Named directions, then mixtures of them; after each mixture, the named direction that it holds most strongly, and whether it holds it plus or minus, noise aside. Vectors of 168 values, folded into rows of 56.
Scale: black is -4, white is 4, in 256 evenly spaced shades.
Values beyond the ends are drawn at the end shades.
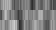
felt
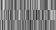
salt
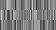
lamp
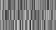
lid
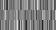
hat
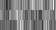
felt, minus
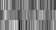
felt, plus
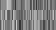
lamp, plus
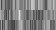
felt, minus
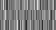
hat, plus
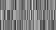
lamp, plus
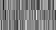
hat, minus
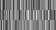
salt, minus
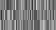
lamp, minus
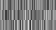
lid, plus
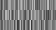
lid, minus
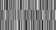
hat, plus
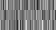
hat, minus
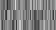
lamp, minus
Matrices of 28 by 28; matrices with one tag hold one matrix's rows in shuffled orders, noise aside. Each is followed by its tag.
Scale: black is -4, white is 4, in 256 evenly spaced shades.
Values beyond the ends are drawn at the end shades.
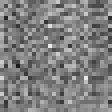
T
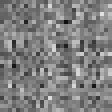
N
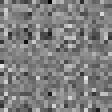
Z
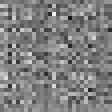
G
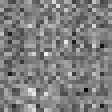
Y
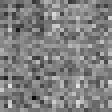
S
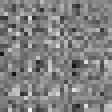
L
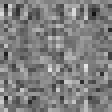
T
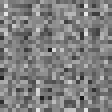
Z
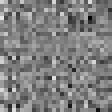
G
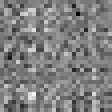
Y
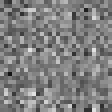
Y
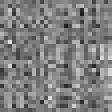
N
